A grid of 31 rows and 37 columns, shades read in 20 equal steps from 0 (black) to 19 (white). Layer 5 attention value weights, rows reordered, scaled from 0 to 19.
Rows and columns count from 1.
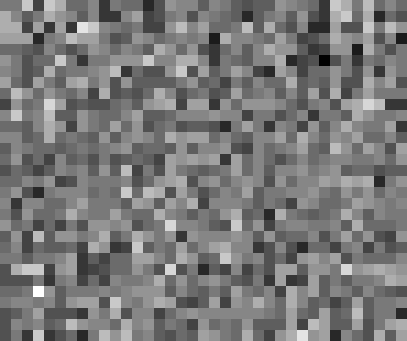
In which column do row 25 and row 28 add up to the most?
16
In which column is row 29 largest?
33
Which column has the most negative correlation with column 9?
29
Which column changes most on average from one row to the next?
4
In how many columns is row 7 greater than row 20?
15
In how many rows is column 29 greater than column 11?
17
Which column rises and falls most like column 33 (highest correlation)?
30
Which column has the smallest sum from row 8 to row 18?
9
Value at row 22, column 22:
11
